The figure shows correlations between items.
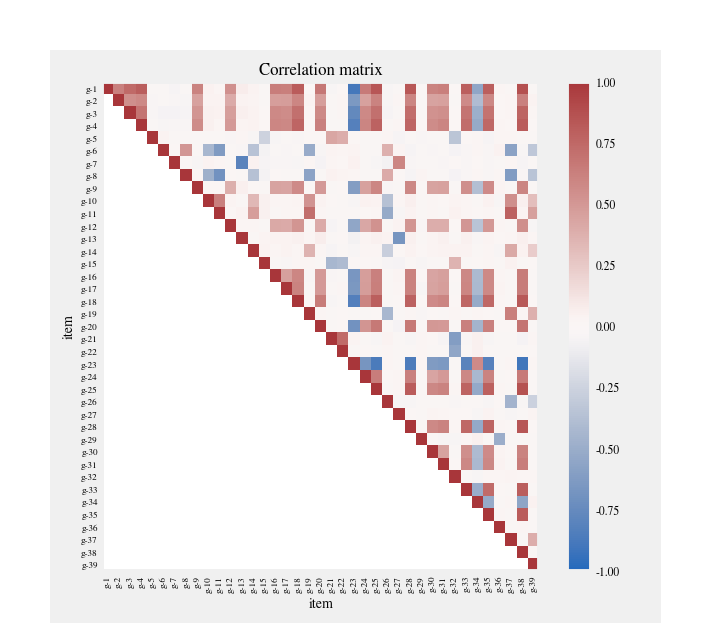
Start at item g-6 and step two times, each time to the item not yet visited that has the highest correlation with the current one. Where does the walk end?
g-26
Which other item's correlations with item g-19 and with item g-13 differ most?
g-7
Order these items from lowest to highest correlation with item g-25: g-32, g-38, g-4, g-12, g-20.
g-32, g-12, g-20, g-4, g-38
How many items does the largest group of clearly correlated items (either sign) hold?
20
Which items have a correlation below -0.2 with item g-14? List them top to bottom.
g-6, g-8, g-26
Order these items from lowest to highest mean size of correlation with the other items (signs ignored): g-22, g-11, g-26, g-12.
g-22, g-26, g-11, g-12
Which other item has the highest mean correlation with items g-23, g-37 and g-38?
g-11
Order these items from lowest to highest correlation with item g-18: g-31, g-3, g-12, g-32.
g-32, g-12, g-31, g-3
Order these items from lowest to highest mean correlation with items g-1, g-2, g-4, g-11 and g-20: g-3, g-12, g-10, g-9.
g-10, g-12, g-9, g-3
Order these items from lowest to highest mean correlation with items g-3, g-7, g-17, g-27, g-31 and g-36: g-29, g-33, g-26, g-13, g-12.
g-13, g-29, g-26, g-12, g-33
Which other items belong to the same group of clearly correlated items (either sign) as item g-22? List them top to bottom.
g-5, g-15, g-21, g-32
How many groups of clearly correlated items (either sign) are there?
5
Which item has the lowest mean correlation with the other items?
g-23
